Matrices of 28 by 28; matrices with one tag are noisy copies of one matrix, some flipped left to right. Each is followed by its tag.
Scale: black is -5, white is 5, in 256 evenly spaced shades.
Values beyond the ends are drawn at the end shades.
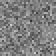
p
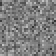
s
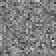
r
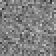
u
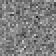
p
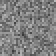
p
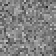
u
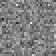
r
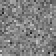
u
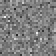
r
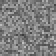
p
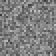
u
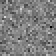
u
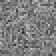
r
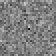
s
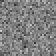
r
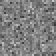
s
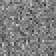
s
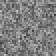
u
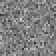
r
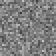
s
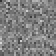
r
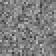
u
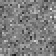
u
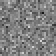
s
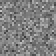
p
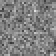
u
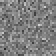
s
